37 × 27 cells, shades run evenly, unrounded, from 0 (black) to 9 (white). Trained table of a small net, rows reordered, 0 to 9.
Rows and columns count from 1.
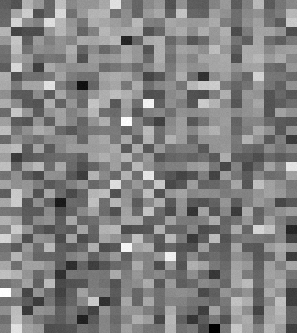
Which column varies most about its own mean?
2
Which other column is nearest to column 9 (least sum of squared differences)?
21
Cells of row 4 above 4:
19
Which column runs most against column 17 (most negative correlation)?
22
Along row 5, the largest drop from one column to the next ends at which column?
12
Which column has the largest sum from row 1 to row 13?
24
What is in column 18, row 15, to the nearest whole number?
5
